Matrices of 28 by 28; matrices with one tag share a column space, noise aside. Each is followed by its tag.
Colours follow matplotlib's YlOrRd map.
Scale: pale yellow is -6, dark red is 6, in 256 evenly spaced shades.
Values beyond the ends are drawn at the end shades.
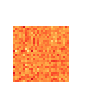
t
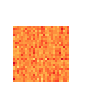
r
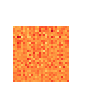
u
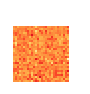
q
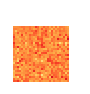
q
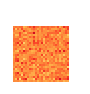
t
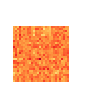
r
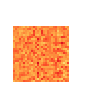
q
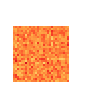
q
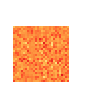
q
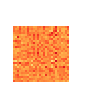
u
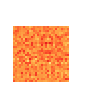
q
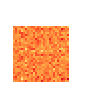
t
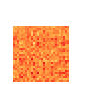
q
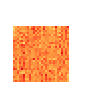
r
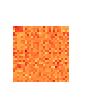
u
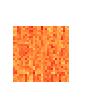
r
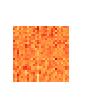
r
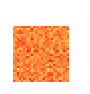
t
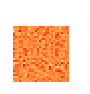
u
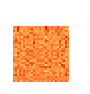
u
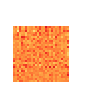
u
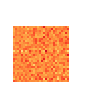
t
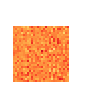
t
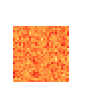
q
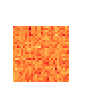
r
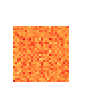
q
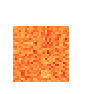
q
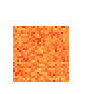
t
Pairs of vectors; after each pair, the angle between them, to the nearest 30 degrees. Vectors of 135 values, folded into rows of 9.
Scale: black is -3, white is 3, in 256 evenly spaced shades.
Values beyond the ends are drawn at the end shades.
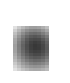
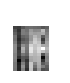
120 degrees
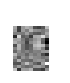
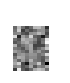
150 degrees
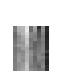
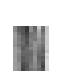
150 degrees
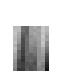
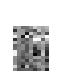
60 degrees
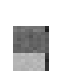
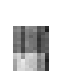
30 degrees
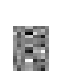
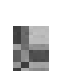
90 degrees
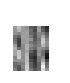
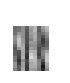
150 degrees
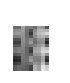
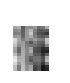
150 degrees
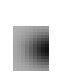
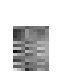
120 degrees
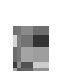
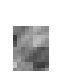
150 degrees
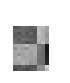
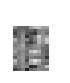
60 degrees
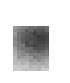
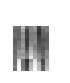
60 degrees
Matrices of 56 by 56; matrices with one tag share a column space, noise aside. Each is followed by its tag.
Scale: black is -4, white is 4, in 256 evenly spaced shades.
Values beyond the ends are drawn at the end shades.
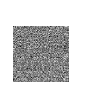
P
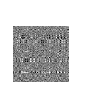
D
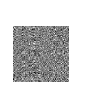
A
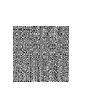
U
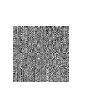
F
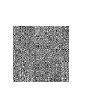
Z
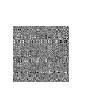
D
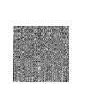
U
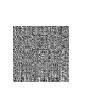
Z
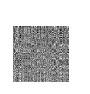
F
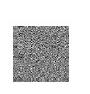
P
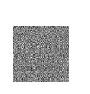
P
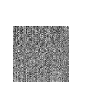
F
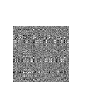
D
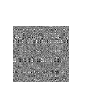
D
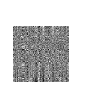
Z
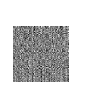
F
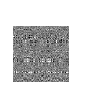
D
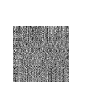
F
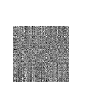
Z
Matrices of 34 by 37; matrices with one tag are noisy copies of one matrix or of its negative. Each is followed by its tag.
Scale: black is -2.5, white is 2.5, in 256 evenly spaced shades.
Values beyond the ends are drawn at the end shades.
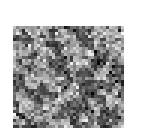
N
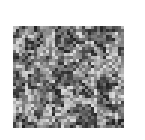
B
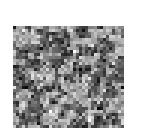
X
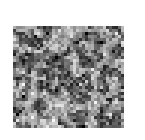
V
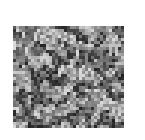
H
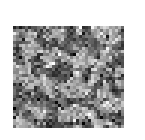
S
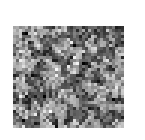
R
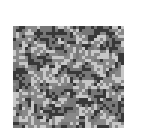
H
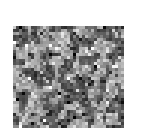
X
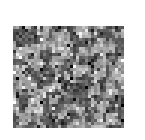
X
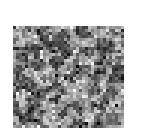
X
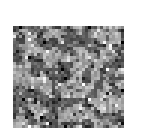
S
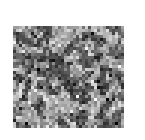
V
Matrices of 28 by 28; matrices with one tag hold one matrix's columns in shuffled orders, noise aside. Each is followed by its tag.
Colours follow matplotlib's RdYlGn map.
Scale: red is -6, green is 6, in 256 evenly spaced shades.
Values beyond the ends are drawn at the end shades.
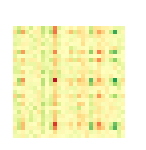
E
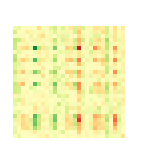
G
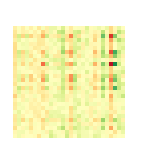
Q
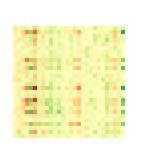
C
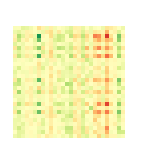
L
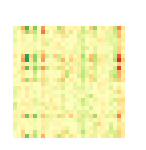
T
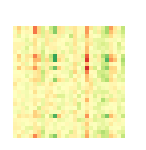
T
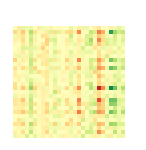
C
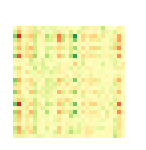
L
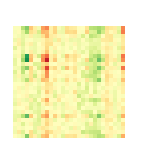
T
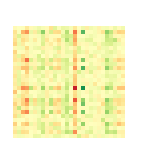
C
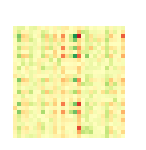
L
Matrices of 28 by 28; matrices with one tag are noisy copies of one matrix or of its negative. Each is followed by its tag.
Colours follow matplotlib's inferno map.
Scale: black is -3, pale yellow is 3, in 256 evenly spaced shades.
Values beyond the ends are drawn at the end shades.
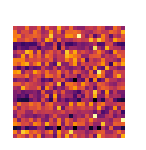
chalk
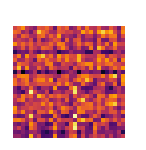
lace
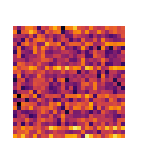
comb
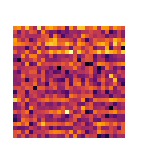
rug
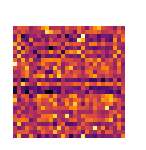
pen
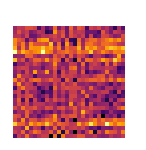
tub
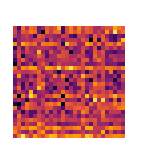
comb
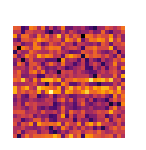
pen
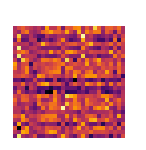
pen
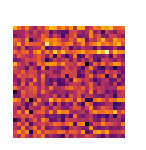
rug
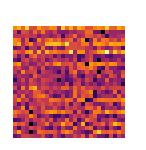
rug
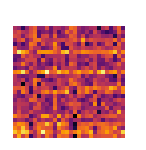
lace
